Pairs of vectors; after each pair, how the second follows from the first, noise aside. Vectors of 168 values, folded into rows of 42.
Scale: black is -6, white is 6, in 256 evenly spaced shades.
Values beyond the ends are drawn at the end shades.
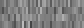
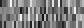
reversed, negated, scaled up.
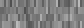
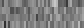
reversed, negated.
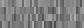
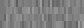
wrapped around, shrunk.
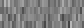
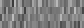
reversed, negated.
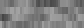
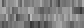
reversed.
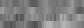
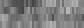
reversed, negated.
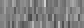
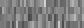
copied.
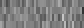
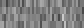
copied.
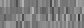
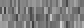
reversed.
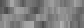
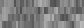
reversed, negated.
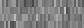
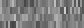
copied.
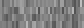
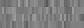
wrapped around, shrunk.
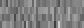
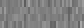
wrapped around, shrunk.
